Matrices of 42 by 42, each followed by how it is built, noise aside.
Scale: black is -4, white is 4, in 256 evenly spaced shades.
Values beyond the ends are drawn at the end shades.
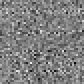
uneven rows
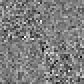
block diagonal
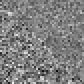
lower triangular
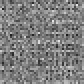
blocks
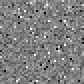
sparse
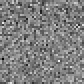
noise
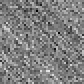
Toeplitz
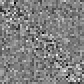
banded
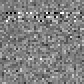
uneven rows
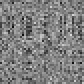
blocks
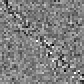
banded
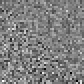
lower triangular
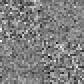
block diagonal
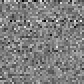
uneven rows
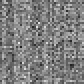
blocks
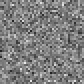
noise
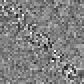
banded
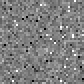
sparse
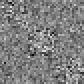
block diagonal
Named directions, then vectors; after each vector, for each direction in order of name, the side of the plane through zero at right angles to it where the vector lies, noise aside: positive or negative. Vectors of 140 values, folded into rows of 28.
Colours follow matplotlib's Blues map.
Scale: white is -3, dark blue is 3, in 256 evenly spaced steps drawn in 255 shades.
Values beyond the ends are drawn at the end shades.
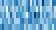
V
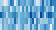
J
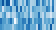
negative, positive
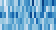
positive, positive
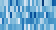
positive, positive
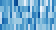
negative, positive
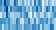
negative, negative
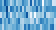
negative, negative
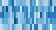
positive, negative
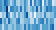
negative, negative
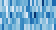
positive, positive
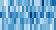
positive, positive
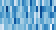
positive, negative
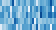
positive, negative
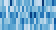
positive, positive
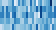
positive, negative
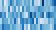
positive, positive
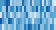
negative, negative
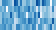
negative, positive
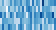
positive, positive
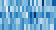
positive, positive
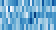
positive, positive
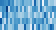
negative, negative
